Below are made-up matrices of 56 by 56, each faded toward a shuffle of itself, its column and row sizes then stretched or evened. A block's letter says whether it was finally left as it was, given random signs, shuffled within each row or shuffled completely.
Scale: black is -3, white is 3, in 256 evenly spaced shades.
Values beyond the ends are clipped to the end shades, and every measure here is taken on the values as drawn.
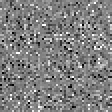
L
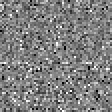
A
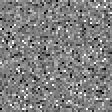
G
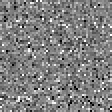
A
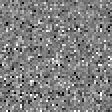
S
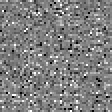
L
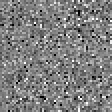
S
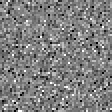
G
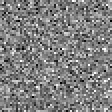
A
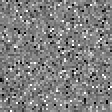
G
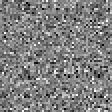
L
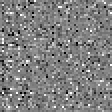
S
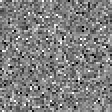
G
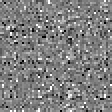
L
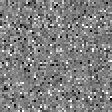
A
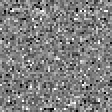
A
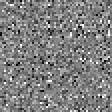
L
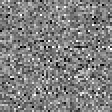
L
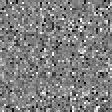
L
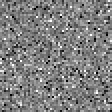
G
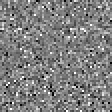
A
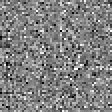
S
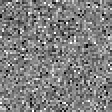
G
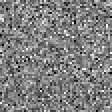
G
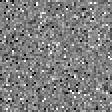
G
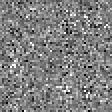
S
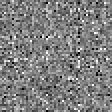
S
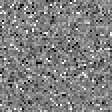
A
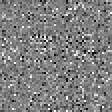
L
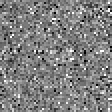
S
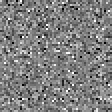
S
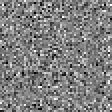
L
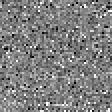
A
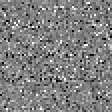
A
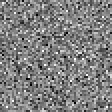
G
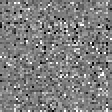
S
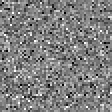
A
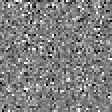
L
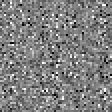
S
